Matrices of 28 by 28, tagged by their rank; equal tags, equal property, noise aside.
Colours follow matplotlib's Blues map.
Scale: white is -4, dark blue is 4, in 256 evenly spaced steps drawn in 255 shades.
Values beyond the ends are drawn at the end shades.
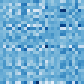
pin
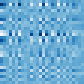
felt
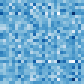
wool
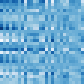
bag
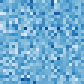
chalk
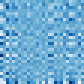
bag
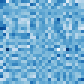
wool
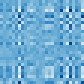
felt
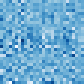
wool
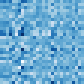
pin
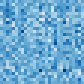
chalk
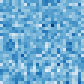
chalk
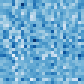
chalk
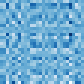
bag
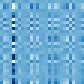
felt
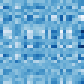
bag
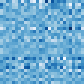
pin
